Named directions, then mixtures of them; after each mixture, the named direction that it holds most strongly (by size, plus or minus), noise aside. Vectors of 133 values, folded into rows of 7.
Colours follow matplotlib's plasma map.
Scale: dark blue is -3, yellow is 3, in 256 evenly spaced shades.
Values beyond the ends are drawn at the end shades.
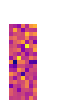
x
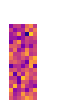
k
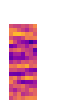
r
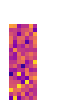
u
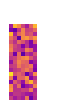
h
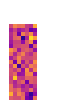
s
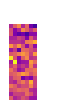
x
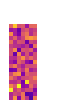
u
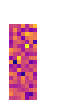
x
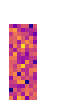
u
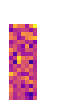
h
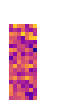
s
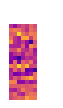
r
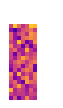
h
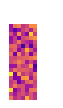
k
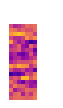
r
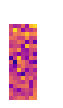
x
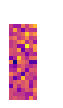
x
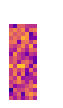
k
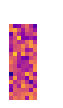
h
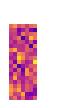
s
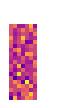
u
